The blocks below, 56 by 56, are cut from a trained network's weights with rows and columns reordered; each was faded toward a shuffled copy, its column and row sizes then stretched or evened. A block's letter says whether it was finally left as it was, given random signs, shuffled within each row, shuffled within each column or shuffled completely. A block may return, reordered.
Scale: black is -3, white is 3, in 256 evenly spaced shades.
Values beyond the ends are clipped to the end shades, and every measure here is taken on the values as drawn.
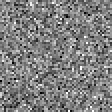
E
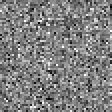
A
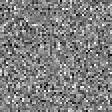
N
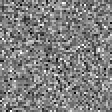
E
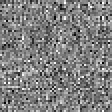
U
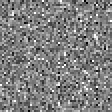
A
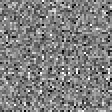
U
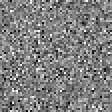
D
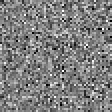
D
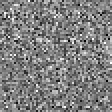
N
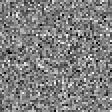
E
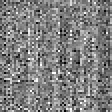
U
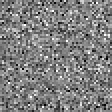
N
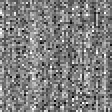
A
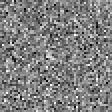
A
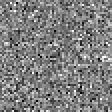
D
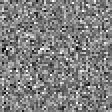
D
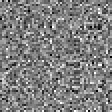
U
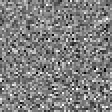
U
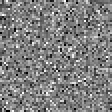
E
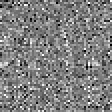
U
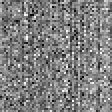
A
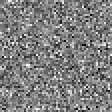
N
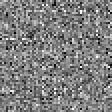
D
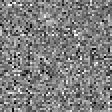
D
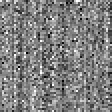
A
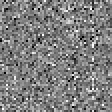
D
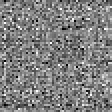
U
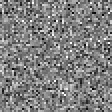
E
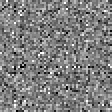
D
